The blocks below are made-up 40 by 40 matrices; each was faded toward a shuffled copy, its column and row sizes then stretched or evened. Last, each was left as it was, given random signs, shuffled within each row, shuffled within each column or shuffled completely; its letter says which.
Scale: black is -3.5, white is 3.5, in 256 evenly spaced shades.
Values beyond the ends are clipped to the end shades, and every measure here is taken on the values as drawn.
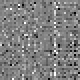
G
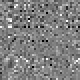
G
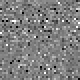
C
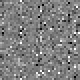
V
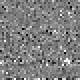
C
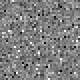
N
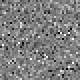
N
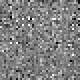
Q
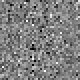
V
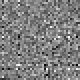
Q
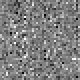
V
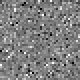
N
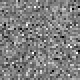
C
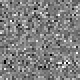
C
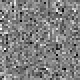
V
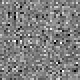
G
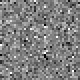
V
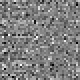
G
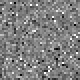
N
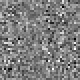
Q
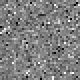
N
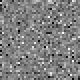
V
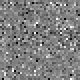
C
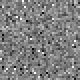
N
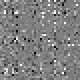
Q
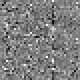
V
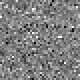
N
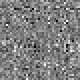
G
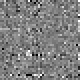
G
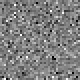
C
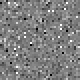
N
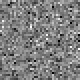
V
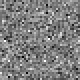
N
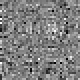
G
